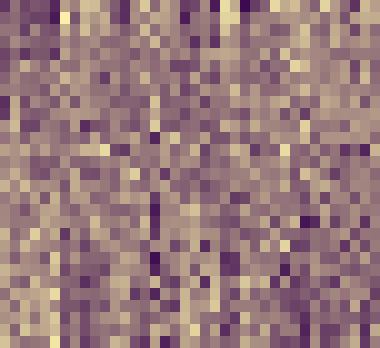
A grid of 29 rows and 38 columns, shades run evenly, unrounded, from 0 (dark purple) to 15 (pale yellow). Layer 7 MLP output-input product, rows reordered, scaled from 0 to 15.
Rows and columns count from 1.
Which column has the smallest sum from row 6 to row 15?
19
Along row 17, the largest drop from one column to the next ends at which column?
16
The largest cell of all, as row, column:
2, 7
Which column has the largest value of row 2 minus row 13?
37
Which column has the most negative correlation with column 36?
15
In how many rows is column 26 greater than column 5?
16
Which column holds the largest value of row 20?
4
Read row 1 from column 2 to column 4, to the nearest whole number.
7 4 5
